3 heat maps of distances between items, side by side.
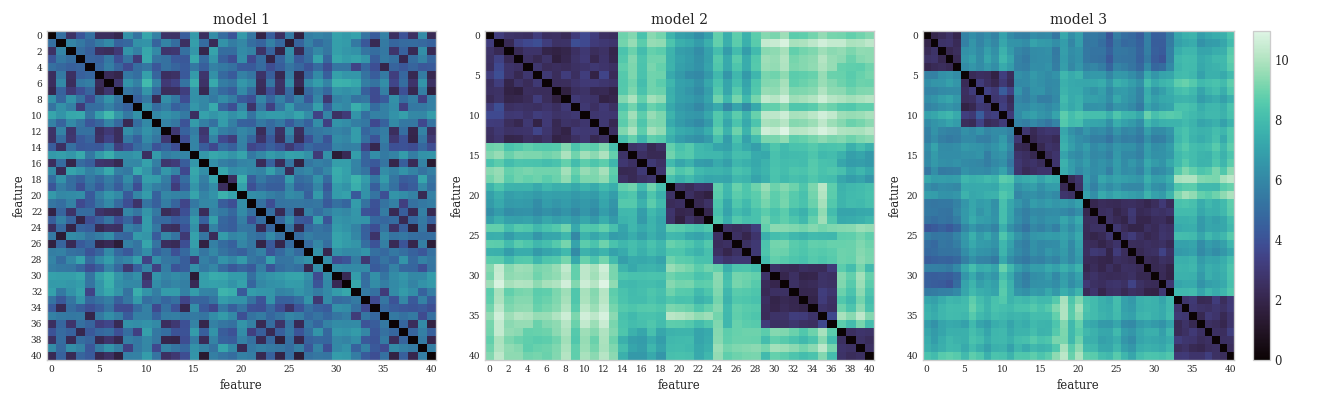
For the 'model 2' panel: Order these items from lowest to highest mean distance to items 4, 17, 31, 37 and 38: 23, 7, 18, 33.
18, 33, 23, 7
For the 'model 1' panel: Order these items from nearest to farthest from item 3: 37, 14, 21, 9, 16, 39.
37, 9, 21, 14, 16, 39
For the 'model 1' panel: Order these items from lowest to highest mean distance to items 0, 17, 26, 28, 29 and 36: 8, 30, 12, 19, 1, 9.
12, 1, 19, 8, 9, 30
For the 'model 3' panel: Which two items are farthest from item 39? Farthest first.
18, 20
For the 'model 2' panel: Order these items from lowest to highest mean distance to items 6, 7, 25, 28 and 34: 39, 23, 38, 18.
23, 18, 38, 39
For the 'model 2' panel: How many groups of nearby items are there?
6
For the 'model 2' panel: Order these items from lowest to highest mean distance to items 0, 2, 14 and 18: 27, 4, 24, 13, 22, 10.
13, 4, 10, 22, 27, 24
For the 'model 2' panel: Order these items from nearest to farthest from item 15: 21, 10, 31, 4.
31, 21, 4, 10
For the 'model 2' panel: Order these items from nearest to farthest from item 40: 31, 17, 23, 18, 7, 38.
38, 18, 17, 23, 31, 7
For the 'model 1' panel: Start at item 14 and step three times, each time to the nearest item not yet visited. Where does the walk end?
25
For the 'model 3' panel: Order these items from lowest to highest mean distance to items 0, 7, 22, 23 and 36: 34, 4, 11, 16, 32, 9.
32, 4, 9, 11, 16, 34
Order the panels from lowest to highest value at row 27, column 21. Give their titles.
model 3, model 1, model 2
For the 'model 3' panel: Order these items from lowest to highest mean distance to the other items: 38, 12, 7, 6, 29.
29, 12, 7, 6, 38
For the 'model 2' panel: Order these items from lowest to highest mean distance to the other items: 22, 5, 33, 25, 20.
5, 22, 25, 20, 33
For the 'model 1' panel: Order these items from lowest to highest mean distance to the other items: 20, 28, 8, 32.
8, 28, 20, 32
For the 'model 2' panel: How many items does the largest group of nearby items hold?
14
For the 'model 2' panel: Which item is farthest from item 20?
35
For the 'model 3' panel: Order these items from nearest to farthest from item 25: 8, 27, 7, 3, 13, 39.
27, 3, 13, 7, 8, 39
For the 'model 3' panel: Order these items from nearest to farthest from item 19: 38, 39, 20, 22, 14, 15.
20, 22, 15, 14, 38, 39
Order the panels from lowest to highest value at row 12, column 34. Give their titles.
model 1, model 3, model 2
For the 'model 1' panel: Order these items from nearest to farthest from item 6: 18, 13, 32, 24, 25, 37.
24, 13, 37, 18, 25, 32
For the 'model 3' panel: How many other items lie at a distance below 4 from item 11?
6
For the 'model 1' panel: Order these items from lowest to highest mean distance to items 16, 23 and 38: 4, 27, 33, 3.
3, 4, 27, 33
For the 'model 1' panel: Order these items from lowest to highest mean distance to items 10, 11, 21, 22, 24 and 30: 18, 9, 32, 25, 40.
40, 9, 25, 18, 32
